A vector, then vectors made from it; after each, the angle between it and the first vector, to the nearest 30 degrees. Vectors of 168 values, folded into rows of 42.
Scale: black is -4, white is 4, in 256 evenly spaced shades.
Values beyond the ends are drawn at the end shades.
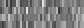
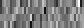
60 degrees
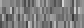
90 degrees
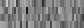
150 degrees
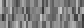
120 degrees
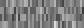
120 degrees
